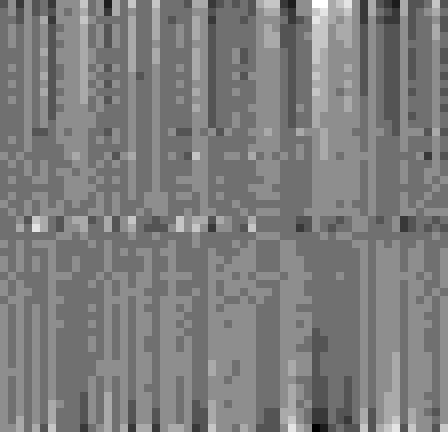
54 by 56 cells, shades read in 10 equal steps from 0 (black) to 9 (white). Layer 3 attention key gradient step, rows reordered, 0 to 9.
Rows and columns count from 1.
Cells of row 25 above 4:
28
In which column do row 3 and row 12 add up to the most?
40
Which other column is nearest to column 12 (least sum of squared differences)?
30
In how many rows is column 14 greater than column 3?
5
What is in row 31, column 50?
5
